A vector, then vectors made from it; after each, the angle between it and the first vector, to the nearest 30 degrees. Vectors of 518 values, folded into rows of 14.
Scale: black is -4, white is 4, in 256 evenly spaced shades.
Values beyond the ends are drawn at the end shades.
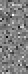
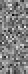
120 degrees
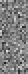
90 degrees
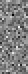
150 degrees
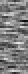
90 degrees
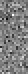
30 degrees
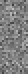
120 degrees
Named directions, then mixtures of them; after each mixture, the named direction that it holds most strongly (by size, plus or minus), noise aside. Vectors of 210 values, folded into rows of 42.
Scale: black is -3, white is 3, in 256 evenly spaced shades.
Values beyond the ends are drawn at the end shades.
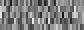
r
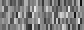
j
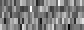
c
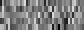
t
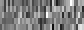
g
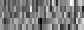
g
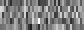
r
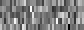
c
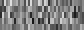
r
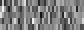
r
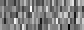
c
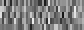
r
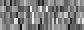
c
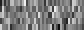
t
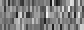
g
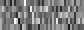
j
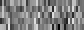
t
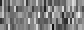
t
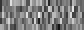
t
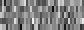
c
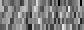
j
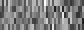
g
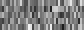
j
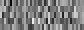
r
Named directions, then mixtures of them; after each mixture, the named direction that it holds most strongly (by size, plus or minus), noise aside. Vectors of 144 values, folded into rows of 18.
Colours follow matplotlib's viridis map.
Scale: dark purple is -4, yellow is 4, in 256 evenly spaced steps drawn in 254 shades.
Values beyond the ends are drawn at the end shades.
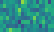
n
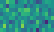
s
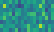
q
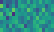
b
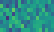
b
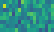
q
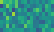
b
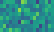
n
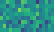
s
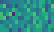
b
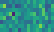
q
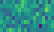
n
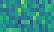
n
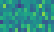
q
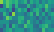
b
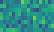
n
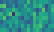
b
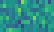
n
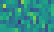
n
